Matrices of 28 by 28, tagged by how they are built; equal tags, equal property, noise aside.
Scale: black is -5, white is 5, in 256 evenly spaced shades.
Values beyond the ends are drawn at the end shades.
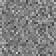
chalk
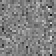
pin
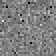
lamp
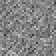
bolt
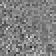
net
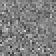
net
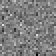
pin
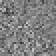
net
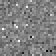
lamp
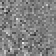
net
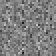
pin
